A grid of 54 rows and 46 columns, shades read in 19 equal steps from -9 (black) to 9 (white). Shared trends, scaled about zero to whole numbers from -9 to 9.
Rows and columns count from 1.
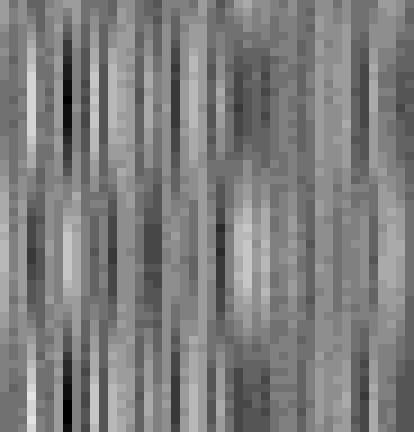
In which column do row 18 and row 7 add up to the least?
8
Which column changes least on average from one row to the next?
23
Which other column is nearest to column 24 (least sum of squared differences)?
40
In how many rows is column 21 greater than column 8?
36
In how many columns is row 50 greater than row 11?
8
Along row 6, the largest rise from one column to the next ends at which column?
9
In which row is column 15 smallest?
32
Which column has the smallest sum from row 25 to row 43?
25
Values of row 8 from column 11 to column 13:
3 -2 3
